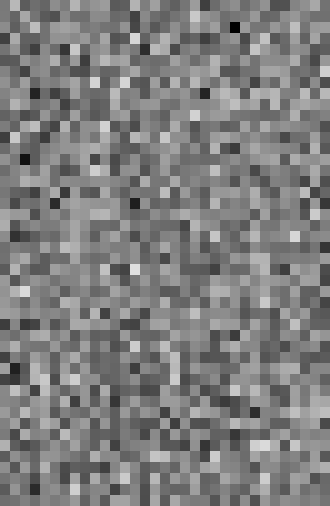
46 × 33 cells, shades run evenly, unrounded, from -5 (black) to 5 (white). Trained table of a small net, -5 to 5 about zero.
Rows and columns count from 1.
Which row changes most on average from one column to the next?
8
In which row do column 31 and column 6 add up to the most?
18
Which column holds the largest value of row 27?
3
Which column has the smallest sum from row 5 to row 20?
4
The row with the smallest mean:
33
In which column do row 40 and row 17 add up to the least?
24
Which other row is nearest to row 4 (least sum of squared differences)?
25
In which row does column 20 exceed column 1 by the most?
11
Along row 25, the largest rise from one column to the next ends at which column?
14
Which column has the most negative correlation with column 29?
2
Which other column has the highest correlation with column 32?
9
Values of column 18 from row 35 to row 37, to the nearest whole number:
3 0 1
